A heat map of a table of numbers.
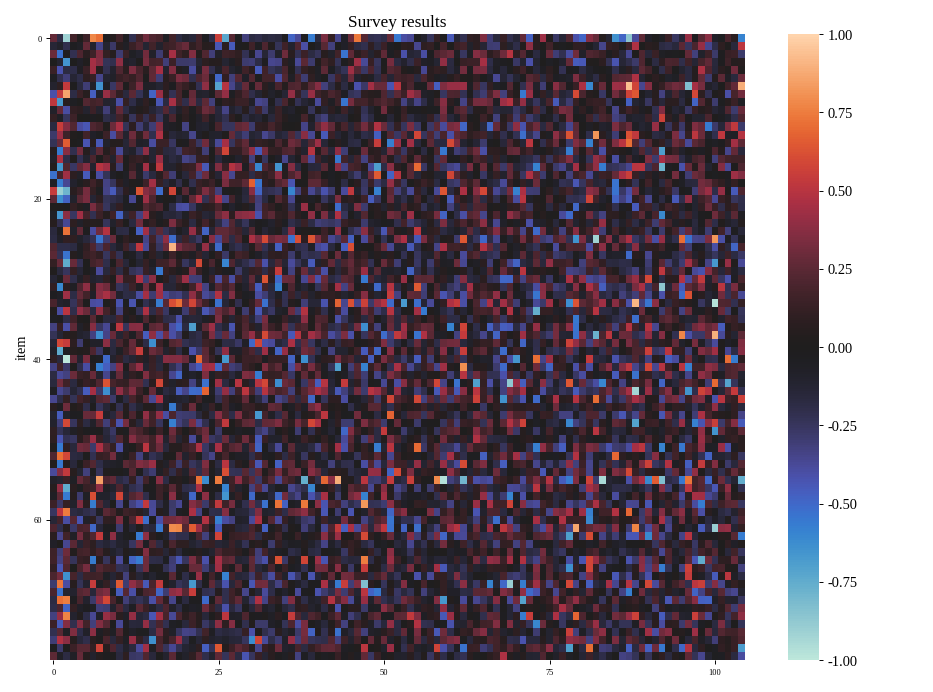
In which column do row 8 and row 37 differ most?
100
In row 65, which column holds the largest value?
47
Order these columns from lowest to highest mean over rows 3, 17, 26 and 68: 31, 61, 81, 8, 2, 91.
81, 2, 91, 8, 61, 31
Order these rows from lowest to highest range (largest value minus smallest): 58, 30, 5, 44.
5, 30, 58, 44
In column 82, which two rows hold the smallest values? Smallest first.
25, 37
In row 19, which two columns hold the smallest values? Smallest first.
1, 2
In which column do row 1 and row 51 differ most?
55
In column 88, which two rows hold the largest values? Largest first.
33, 61
